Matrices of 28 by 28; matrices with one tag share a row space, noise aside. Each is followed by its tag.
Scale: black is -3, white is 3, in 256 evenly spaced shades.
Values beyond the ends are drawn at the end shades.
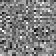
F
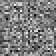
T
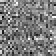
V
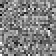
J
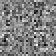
F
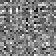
F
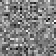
T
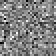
F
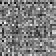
V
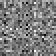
F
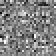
F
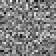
F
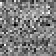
J
